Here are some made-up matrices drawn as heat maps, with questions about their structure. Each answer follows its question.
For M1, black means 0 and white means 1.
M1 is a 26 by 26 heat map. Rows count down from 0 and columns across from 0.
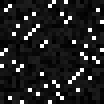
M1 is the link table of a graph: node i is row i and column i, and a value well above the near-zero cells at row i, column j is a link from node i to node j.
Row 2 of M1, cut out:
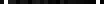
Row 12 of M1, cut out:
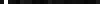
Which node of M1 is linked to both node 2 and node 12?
node 1
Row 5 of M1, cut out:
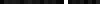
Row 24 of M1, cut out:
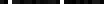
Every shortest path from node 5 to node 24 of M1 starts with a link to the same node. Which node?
node 25
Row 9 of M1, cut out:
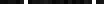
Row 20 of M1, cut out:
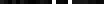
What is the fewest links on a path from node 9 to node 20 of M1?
4
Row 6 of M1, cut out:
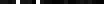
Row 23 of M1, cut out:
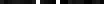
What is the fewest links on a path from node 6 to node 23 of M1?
2
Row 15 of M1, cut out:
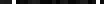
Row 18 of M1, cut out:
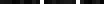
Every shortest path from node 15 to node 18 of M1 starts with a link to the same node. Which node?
node 3
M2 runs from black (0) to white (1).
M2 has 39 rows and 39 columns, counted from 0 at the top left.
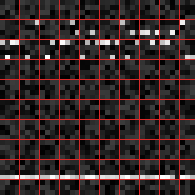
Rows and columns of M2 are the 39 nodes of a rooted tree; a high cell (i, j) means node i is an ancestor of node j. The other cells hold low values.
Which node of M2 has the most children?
8
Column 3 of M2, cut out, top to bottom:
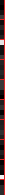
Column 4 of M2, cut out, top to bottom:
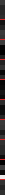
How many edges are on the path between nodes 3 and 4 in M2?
3
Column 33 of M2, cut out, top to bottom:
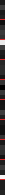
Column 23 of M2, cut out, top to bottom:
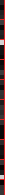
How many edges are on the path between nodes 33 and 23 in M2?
2
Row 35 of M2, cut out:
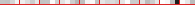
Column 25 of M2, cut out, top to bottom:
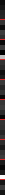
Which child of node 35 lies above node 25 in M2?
11
